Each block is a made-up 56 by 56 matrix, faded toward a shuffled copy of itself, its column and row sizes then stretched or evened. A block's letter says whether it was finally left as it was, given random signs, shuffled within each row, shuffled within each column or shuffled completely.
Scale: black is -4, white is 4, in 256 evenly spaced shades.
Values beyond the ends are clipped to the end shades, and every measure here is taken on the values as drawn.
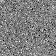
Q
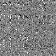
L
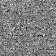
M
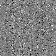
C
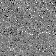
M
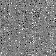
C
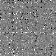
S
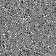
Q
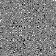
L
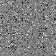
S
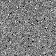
Q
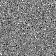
Q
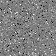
Q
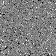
Q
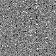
C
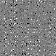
L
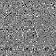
L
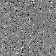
C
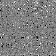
L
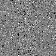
C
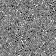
Q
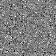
S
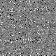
M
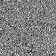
M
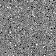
C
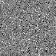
C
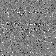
M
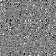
L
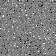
Q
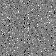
C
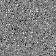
C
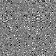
L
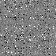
S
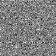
S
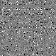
S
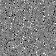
C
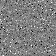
Q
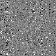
L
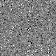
C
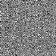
L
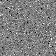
Q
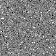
M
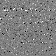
M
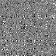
L
